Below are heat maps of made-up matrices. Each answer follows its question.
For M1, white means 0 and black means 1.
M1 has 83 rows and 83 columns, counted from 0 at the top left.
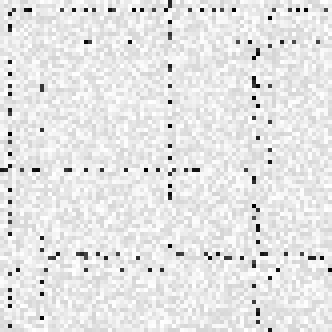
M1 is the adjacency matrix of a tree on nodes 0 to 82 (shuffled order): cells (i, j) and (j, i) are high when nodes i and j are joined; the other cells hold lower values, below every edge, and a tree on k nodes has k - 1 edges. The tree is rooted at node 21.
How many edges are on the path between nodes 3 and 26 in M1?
4
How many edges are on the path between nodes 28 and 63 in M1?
3
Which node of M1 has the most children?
2
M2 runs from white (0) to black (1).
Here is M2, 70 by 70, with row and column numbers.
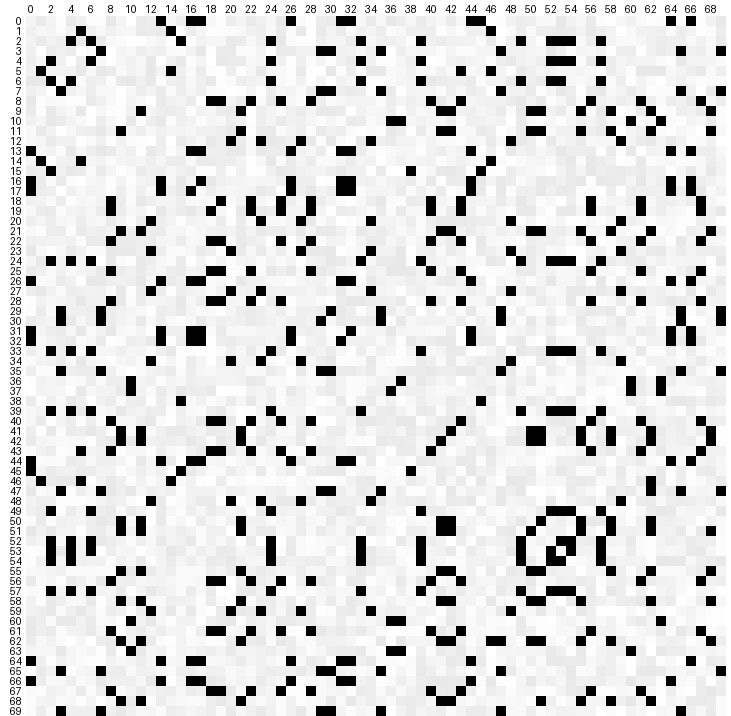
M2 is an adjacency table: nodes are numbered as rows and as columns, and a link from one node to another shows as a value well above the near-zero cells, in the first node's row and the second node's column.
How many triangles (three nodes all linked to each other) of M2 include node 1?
3
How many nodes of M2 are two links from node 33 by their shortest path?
2
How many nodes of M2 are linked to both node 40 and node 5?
1
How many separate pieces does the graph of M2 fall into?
4
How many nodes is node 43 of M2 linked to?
11
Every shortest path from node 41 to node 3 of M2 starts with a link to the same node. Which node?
node 62
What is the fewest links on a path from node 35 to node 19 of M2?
6
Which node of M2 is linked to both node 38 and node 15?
node 45
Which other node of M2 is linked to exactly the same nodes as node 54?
node 6
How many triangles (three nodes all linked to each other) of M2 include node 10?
6
